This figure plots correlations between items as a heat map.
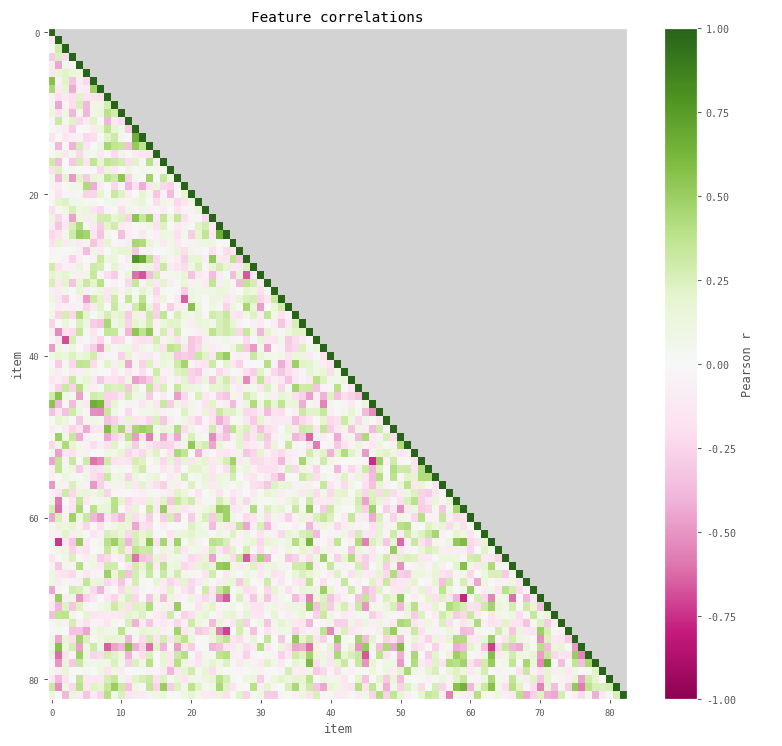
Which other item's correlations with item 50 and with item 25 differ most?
70
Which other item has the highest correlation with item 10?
18
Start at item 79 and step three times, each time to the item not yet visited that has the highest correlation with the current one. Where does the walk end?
34
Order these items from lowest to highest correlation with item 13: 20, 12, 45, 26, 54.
45, 20, 54, 26, 12
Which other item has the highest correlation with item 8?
49
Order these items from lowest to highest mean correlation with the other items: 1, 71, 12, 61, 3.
1, 3, 61, 12, 71
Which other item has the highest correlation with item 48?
76
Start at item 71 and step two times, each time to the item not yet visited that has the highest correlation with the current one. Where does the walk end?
37
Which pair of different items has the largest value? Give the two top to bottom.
12, 28
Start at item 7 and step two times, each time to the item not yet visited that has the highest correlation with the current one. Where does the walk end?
6
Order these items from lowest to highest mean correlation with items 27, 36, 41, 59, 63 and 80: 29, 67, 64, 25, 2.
2, 64, 29, 67, 25
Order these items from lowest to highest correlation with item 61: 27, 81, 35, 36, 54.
35, 36, 81, 54, 27
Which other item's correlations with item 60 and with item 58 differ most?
81
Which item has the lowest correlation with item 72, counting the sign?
82
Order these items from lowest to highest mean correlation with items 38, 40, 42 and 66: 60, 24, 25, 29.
29, 60, 24, 25
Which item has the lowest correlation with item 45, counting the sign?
77
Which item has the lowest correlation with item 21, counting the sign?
52
